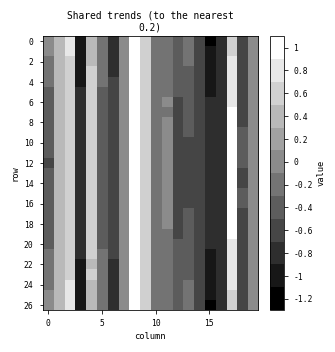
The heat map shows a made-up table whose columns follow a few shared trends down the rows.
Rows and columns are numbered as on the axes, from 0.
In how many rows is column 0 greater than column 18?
21
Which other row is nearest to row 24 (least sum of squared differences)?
2
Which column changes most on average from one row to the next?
0
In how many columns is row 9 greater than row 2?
7
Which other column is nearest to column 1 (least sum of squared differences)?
4
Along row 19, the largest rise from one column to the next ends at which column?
17
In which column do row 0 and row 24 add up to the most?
8
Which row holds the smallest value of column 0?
12
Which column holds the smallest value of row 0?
15
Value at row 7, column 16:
-0.8
